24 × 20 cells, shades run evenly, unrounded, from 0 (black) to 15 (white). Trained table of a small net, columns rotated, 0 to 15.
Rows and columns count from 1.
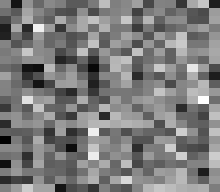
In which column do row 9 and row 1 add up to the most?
18
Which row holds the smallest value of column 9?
9
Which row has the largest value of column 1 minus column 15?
10
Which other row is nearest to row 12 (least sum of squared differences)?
24
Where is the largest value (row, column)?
13, 19
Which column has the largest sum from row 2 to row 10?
12
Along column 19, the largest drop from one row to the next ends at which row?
14
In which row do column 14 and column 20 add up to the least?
1
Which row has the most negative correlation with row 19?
11
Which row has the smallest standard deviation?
2
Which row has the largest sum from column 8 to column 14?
16
